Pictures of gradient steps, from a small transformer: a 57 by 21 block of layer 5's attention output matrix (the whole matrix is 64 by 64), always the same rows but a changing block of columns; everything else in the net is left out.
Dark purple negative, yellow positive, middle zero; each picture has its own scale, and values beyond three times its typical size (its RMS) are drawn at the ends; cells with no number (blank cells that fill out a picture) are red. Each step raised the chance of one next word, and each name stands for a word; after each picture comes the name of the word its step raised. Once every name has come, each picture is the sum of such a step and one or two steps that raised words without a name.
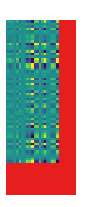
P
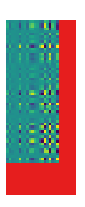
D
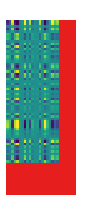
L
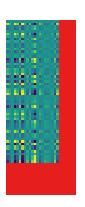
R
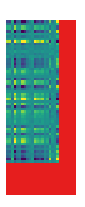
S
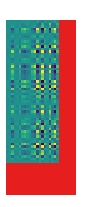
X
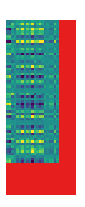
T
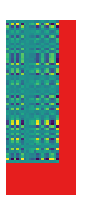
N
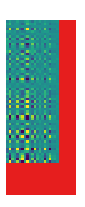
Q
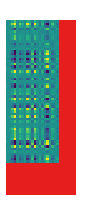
N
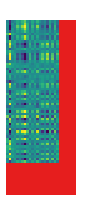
D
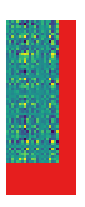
N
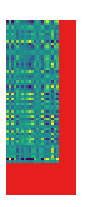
S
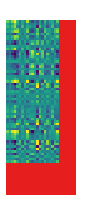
X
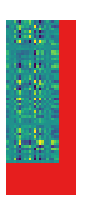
S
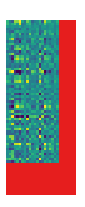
Q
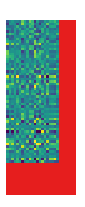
R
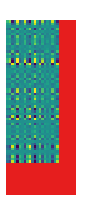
P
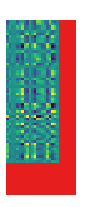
D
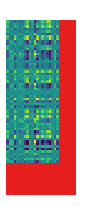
Q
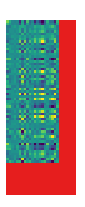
Q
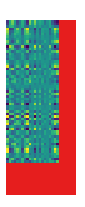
T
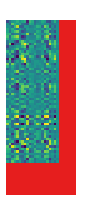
P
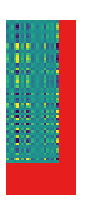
D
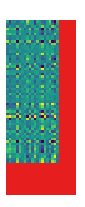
T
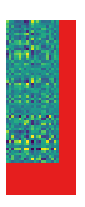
Q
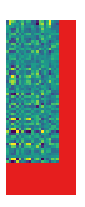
D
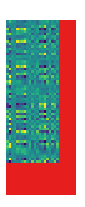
T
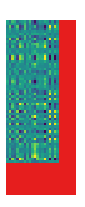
D
